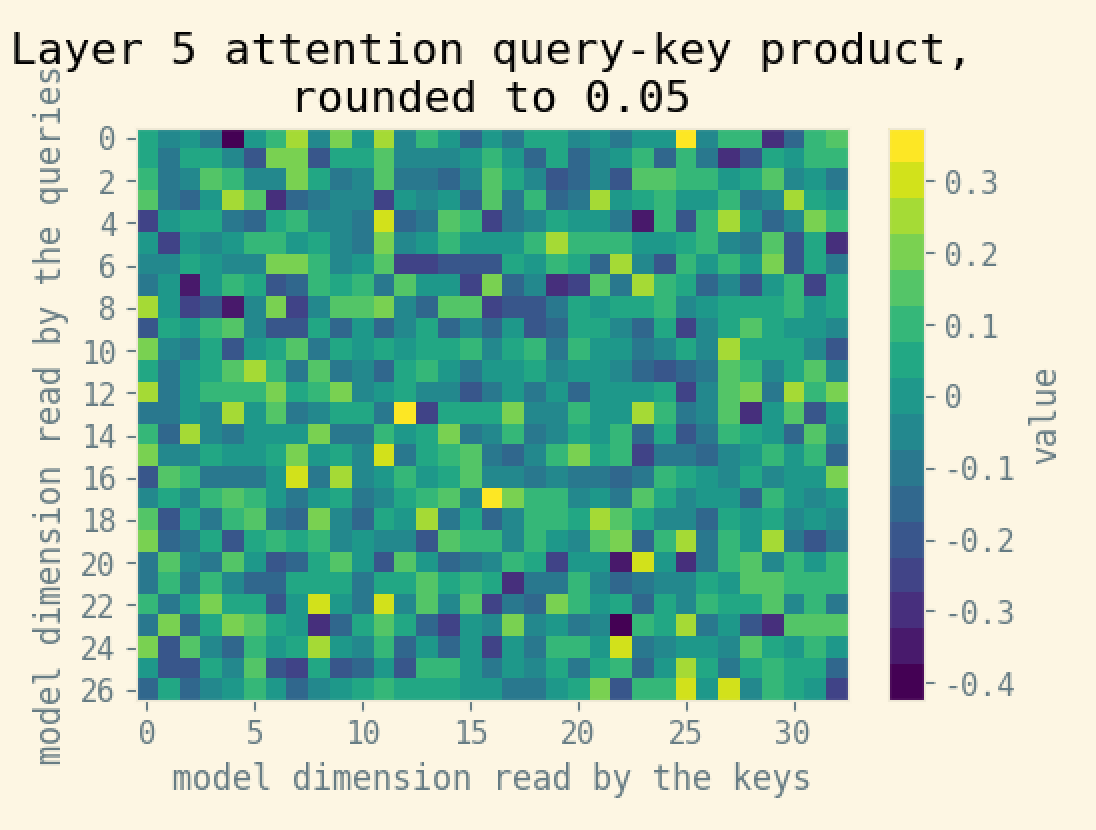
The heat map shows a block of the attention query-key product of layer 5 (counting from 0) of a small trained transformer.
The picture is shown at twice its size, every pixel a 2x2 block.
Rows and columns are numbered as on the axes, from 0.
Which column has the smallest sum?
1
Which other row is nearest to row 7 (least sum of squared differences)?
3
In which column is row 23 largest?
25
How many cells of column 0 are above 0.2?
2
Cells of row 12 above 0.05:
12
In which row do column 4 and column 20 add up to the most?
13
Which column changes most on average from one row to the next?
4
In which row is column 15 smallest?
7
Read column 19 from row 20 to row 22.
-0.25 -0.1 0.2
